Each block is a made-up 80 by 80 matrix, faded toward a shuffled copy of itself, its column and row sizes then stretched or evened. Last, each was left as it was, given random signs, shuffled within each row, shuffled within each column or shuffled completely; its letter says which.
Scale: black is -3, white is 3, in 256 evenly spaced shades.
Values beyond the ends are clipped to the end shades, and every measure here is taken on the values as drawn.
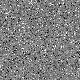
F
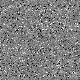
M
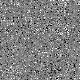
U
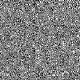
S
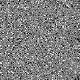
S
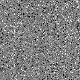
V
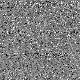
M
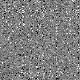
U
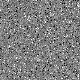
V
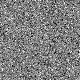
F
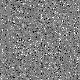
V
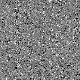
V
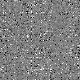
U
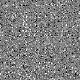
S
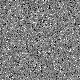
F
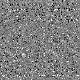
S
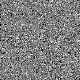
U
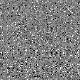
S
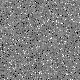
F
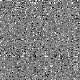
S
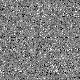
M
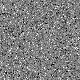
F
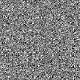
S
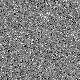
F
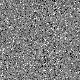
V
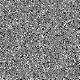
U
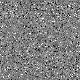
M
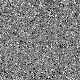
M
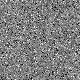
F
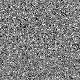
M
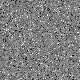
F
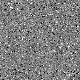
M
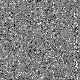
V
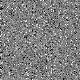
V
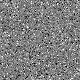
F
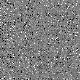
U
